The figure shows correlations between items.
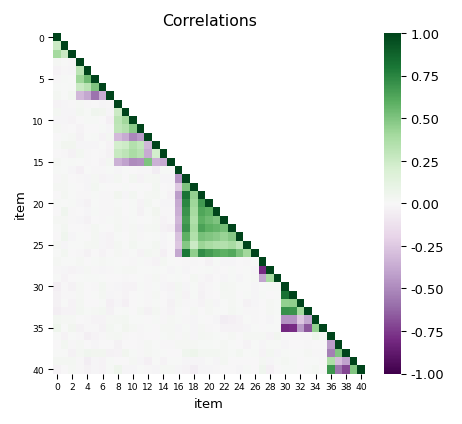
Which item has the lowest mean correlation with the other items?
16
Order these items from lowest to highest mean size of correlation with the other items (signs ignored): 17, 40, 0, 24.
0, 40, 24, 17
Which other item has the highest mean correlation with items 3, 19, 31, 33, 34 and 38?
30
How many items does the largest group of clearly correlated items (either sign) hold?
11
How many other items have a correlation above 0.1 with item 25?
9
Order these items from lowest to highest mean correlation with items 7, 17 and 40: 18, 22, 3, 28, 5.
5, 3, 28, 18, 22
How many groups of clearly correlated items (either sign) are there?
7
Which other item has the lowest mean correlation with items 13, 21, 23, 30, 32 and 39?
35
